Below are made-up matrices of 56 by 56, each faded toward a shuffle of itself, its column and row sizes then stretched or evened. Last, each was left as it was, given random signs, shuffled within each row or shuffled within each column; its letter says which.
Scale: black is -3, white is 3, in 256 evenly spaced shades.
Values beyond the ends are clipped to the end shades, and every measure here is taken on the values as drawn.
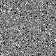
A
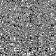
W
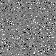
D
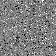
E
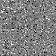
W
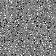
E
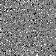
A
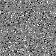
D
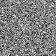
A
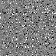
W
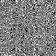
W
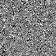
E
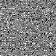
W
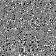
W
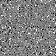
W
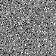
D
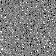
E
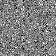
E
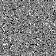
A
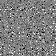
W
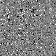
A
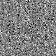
E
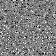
D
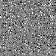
W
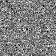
D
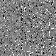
E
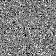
D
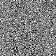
A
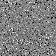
D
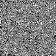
A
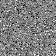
D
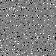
W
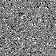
D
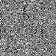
W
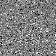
A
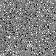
E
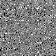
A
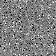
E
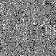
W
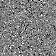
E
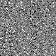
E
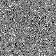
E
